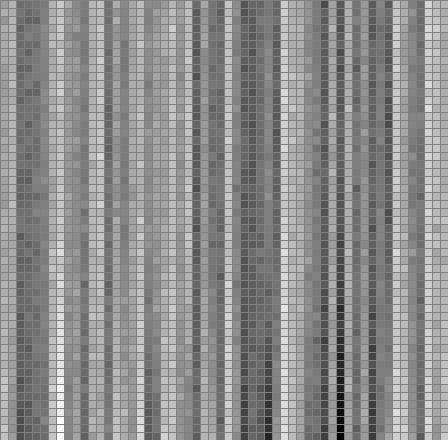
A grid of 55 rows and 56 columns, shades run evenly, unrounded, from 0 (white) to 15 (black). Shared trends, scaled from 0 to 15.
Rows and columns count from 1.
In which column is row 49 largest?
43
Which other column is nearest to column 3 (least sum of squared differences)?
33
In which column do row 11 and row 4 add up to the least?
54
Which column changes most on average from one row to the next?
40
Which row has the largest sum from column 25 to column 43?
55
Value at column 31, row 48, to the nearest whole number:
10
